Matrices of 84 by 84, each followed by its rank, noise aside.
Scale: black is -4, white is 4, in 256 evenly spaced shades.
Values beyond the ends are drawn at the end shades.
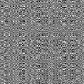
five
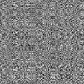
five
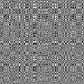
two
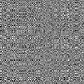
four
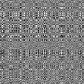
three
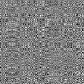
four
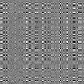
one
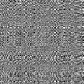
four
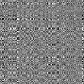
three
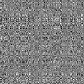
five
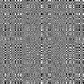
one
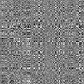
three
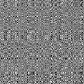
five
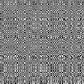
three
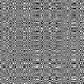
three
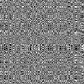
four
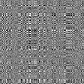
two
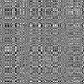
two
